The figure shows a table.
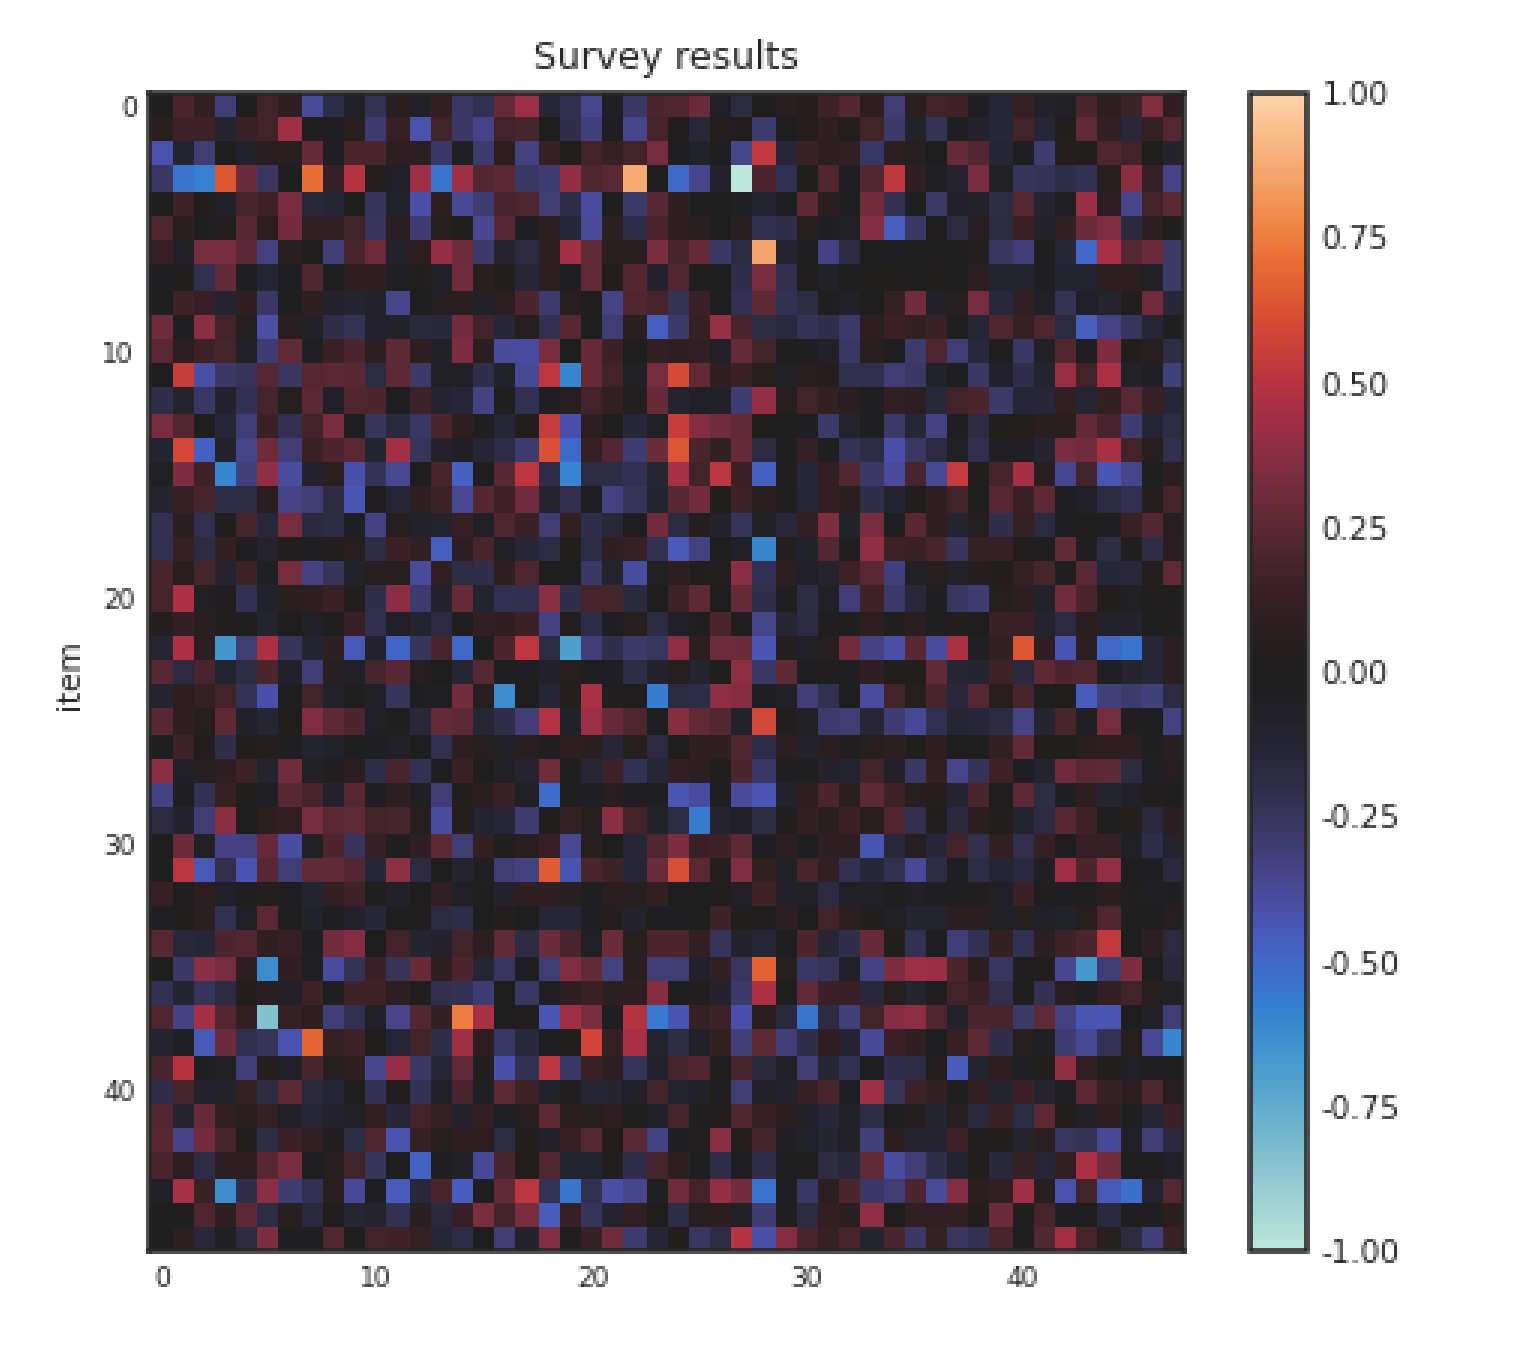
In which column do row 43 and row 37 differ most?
5
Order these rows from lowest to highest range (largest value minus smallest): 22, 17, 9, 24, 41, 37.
41, 17, 9, 24, 22, 37
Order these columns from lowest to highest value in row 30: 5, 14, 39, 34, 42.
14, 34, 42, 39, 5
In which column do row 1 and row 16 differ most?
6
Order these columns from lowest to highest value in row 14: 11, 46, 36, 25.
36, 46, 25, 11
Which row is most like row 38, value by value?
7
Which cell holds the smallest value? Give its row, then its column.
3, 27
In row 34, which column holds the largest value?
44
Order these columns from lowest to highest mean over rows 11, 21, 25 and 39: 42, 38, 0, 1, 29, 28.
38, 29, 28, 0, 42, 1
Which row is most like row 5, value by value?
43
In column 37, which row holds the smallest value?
39
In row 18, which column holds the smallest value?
28
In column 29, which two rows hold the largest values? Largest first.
46, 23
